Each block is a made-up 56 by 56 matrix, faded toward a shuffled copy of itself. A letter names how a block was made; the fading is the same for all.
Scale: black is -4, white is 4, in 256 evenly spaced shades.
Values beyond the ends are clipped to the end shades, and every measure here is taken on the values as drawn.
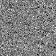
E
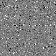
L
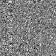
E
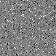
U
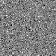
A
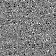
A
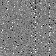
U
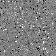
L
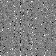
U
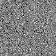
E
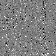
U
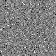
A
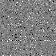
L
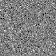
A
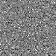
A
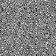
E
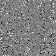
U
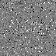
L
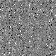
U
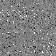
L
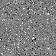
L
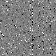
U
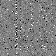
U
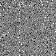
E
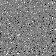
L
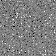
L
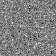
E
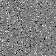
U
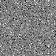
A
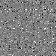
L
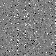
U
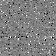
L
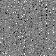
U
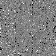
U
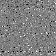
L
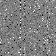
U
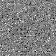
A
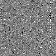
E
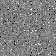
L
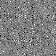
L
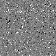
L
